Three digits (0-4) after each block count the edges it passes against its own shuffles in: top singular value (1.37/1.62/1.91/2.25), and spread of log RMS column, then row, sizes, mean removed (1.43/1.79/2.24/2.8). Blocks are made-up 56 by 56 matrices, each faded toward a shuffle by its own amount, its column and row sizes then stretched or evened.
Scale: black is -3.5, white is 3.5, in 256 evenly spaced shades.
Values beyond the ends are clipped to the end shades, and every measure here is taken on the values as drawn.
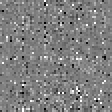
2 3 2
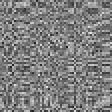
4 1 1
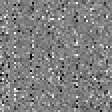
0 3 1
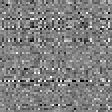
4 1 4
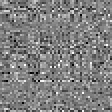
4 0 3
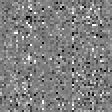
0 3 1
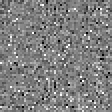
2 1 0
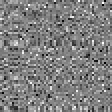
4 1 0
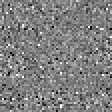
0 1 2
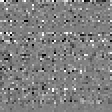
2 2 4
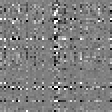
4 4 4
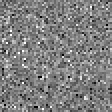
0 1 0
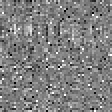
3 1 0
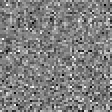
3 1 2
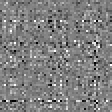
3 3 3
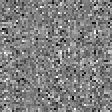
2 2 1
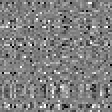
4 1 3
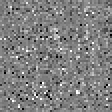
1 2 2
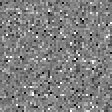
0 0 1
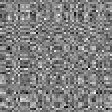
4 0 3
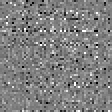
3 2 3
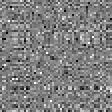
4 0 1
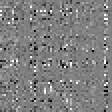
1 4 3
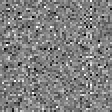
2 1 1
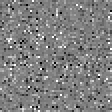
0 1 1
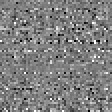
0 1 4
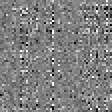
3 4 2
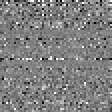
2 0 4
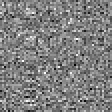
3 0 1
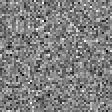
1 1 0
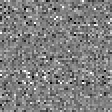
0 0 3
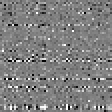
4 1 4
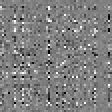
3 4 3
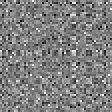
4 0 2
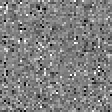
1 2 0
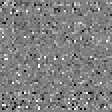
1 0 3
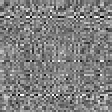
4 0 4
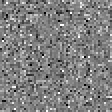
1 1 0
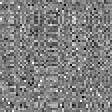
4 0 0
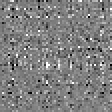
2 3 3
